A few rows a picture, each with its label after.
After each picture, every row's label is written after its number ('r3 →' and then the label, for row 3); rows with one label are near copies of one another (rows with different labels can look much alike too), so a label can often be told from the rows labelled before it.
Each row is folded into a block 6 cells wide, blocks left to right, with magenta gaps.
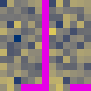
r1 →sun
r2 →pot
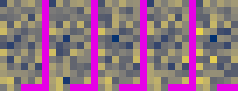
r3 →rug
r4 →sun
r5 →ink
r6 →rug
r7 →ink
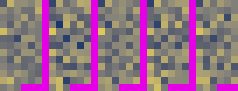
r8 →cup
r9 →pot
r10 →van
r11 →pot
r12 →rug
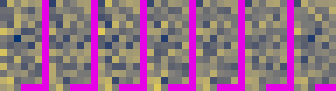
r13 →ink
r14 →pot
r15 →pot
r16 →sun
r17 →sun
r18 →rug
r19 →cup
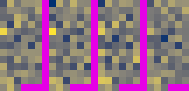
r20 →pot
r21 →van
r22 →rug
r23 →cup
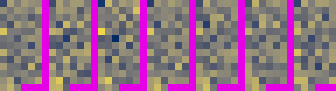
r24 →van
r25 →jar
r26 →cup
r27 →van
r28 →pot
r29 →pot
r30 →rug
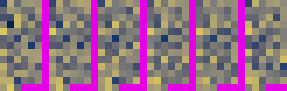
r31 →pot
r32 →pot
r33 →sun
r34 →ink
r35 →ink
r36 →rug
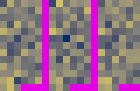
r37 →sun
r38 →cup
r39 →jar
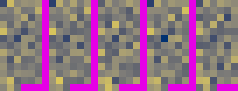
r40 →cup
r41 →cup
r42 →sun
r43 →cup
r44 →rug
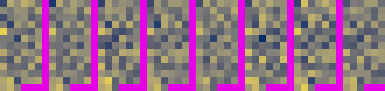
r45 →van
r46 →van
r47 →jar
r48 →pot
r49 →cup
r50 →ink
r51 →pot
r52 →jar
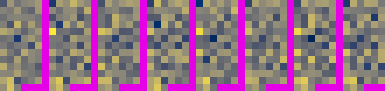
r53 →sun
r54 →van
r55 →ink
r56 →pot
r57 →cup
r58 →rug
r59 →ink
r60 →rug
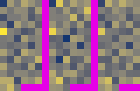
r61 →van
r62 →cup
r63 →van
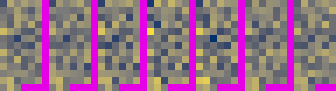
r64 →ink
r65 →rug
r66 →rug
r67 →van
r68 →ink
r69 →jar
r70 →pot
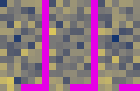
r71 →sun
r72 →van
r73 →ink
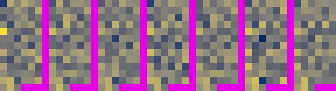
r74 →van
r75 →pot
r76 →sun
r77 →rug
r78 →pot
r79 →sun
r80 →jar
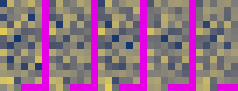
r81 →rug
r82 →pot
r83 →pot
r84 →ink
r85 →jar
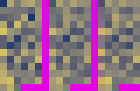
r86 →rug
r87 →ink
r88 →ink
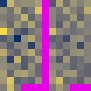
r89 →cup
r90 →cup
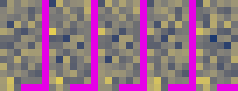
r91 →jar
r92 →cup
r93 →cup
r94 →jar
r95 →ink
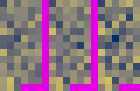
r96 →jar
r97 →van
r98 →rug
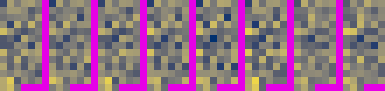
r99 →jar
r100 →rug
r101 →jar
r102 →rug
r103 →rug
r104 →jar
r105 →ink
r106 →ink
